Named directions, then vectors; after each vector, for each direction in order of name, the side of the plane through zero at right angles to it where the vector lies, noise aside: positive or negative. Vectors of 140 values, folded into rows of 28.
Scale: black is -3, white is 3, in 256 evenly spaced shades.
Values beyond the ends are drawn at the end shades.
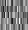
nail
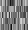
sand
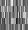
negative, negative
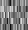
negative, positive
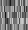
negative, positive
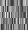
positive, positive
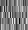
negative, negative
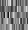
positive, negative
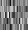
negative, positive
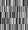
negative, negative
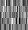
negative, negative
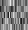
positive, negative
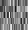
positive, negative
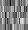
negative, positive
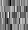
negative, positive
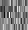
positive, negative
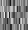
negative, positive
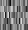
negative, positive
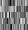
negative, positive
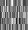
negative, negative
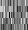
negative, positive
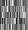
negative, negative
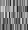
negative, positive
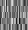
negative, negative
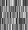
negative, negative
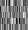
negative, negative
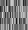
negative, negative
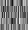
positive, positive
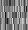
negative, positive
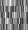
positive, negative
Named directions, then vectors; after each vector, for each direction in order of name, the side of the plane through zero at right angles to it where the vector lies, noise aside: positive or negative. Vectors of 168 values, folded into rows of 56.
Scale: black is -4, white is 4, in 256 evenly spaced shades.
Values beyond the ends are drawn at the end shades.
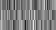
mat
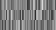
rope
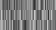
positive, negative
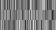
positive, positive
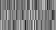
positive, positive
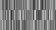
positive, negative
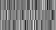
positive, positive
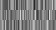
positive, negative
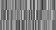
negative, negative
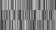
negative, positive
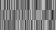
positive, positive
